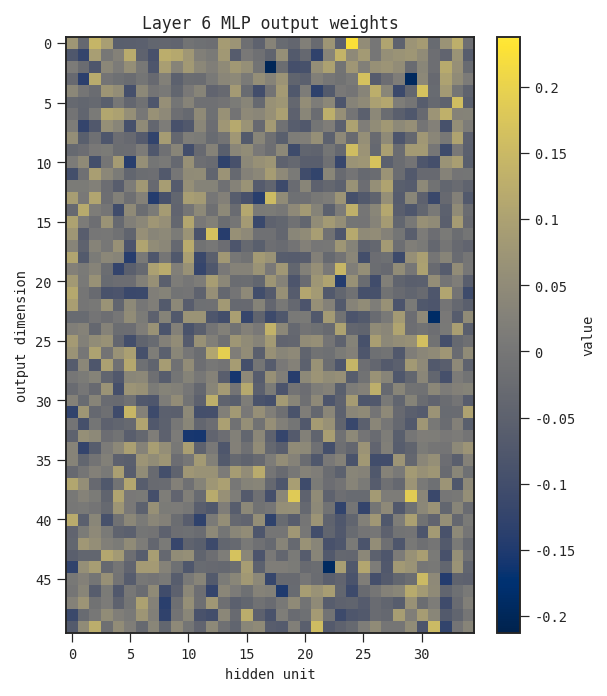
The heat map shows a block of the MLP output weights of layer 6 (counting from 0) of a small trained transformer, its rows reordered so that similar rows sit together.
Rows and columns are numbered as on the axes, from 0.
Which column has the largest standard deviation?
24
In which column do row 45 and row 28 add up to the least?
32
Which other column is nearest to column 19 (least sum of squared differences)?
34
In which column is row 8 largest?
33
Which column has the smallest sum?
23
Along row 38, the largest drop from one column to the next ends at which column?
20
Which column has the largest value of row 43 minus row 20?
14
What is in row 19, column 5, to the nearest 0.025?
-0.05
